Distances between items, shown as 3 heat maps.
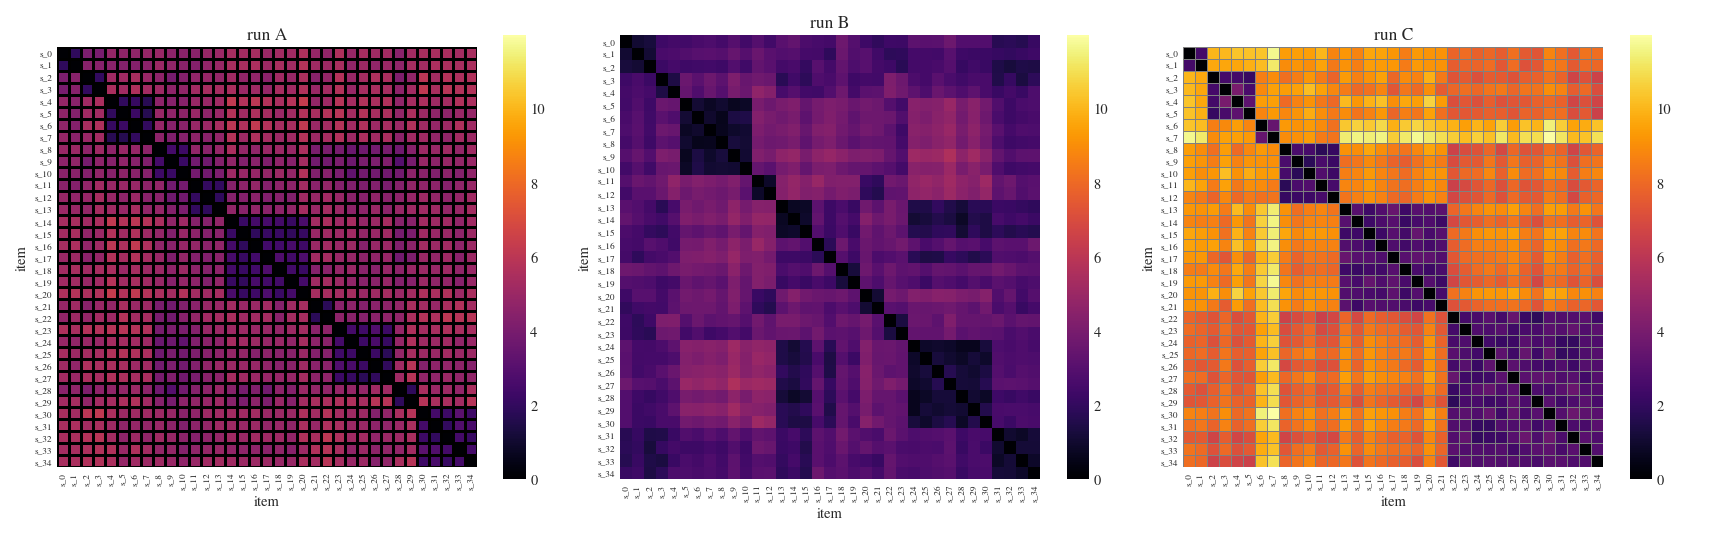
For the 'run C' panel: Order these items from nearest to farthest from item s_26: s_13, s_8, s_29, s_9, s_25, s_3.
s_29, s_25, s_8, s_9, s_3, s_13
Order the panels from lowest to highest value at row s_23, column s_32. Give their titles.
run B, run C, run A
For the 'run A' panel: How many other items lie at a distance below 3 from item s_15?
6
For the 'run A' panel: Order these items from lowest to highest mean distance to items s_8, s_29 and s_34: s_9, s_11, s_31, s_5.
s_9, s_31, s_11, s_5
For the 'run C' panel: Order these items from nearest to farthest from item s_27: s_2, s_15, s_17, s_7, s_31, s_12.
s_31, s_2, s_12, s_17, s_15, s_7
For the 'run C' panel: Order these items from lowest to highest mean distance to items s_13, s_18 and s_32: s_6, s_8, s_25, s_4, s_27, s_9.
s_25, s_27, s_9, s_8, s_4, s_6
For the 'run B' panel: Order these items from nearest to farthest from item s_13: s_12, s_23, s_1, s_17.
s_17, s_1, s_23, s_12
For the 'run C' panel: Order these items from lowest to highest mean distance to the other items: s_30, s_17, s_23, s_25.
s_23, s_25, s_30, s_17
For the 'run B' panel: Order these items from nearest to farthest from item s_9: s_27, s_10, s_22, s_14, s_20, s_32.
s_10, s_32, s_22, s_20, s_14, s_27
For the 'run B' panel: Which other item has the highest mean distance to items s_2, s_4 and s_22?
s_11
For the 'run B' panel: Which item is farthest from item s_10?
s_27
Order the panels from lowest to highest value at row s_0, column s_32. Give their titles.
run B, run A, run C
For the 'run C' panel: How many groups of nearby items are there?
6
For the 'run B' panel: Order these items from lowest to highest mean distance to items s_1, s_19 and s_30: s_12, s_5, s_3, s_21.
s_3, s_21, s_5, s_12
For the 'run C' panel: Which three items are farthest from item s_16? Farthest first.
s_7, s_6, s_4
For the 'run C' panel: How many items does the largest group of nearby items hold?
13
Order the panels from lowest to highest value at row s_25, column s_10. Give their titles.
run A, run B, run C
